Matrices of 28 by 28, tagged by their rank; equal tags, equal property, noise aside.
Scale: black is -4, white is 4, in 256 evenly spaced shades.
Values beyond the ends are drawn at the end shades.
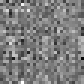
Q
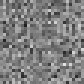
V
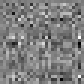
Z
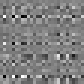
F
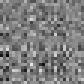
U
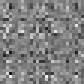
Z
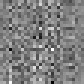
U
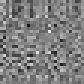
Z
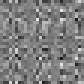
F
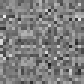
Q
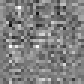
V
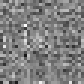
Q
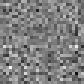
Q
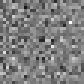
Z
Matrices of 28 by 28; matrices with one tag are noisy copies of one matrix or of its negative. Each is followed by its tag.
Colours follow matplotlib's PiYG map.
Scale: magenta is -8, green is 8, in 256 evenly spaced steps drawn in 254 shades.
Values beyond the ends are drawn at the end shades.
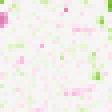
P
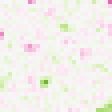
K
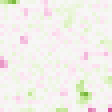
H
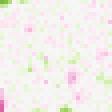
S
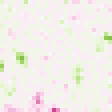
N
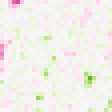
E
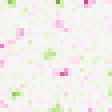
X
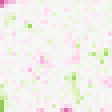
S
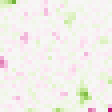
H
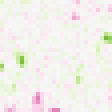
N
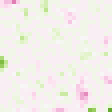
H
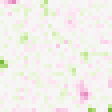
H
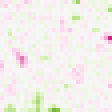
N
